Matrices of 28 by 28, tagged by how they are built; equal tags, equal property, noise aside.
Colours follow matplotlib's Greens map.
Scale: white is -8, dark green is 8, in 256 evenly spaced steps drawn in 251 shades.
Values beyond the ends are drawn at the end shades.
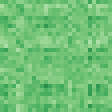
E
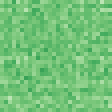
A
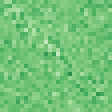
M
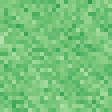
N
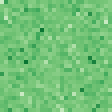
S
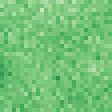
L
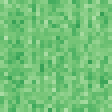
A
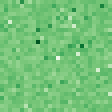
S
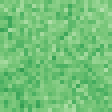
L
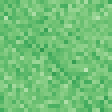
N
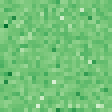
S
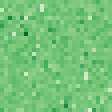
S
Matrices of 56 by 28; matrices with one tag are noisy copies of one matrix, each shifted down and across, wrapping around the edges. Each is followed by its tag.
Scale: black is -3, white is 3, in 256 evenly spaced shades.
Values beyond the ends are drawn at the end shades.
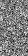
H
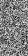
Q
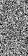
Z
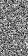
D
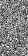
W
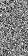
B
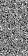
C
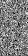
Z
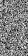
Z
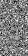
D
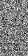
H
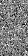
C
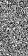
B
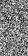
H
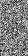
Q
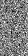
C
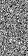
H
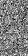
Q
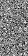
W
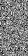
H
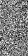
W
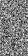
B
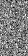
Z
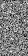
B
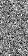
D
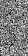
C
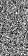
C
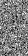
Q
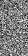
W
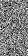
W
